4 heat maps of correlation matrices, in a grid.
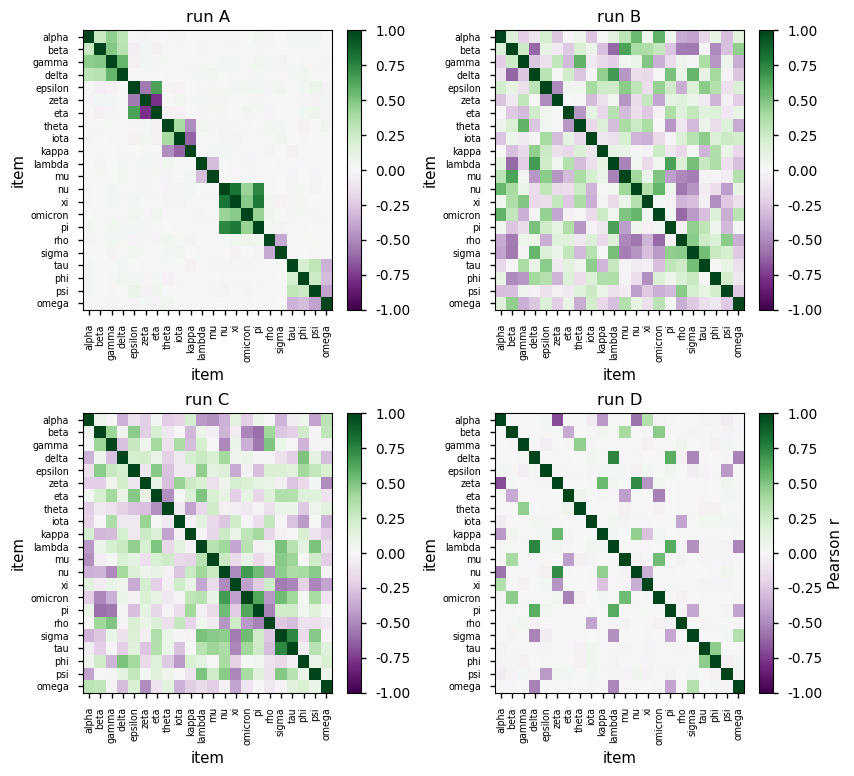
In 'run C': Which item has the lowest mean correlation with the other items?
xi
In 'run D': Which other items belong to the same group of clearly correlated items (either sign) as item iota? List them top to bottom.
rho
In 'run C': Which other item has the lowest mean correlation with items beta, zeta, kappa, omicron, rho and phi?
theta
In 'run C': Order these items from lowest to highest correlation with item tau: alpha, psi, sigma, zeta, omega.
zeta, alpha, omega, psi, sigma
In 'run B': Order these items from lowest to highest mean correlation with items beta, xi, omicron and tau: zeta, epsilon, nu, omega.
zeta, omega, epsilon, nu
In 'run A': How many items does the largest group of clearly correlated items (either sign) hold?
4
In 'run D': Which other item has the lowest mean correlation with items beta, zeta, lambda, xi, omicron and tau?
eta
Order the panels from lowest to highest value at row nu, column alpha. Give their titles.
run D, run C, run A, run B
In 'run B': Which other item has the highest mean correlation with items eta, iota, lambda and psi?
sigma
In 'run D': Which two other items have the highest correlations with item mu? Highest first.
omicron, beta
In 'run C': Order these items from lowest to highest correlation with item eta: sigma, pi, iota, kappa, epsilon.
pi, iota, kappa, sigma, epsilon
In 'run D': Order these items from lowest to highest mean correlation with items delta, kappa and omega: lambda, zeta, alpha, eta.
alpha, eta, lambda, zeta
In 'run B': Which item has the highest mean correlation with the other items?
epsilon
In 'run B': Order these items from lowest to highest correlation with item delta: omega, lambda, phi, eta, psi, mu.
mu, omega, psi, eta, phi, lambda
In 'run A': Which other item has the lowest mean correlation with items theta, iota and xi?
kappa
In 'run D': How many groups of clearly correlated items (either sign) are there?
7
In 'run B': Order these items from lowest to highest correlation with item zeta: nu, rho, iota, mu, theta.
mu, iota, nu, theta, rho
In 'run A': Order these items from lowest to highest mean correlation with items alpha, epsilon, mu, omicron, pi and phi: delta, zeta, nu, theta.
zeta, theta, delta, nu
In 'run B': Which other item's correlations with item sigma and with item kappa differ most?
tau
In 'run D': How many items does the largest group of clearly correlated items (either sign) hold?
5
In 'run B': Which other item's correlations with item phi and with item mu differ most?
beta
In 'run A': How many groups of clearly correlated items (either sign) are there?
7
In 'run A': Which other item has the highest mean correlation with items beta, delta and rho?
gamma
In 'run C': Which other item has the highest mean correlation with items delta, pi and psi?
nu
